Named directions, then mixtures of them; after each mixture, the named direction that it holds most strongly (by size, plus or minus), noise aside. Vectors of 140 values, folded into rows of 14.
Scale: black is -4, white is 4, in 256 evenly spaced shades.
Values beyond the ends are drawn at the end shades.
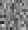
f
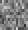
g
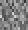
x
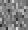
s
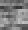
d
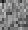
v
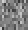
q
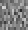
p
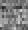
d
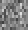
q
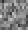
v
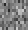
q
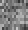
d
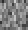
v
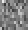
q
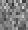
g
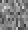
g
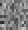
f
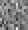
s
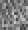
p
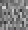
p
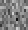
s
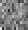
q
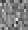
v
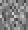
x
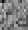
v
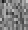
q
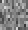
g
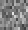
x
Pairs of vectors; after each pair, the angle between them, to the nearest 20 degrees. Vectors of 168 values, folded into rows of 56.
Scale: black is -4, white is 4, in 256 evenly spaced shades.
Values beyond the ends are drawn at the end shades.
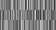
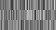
160 degrees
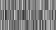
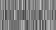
20 degrees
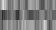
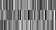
80 degrees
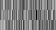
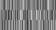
140 degrees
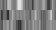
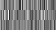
100 degrees
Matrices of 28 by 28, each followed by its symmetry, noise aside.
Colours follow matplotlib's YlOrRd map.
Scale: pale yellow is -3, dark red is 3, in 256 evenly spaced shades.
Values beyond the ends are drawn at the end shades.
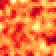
no symmetry.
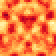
mirrored left to right.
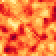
no symmetry.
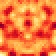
mirrored left to right.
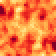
same after a half turn.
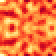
mirrored top to bottom.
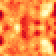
mirrored top to bottom.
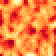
no symmetry.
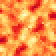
same after a half turn.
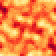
same after a half turn.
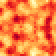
mirrored top to bottom.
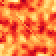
same after a half turn.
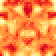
mirrored left to right.
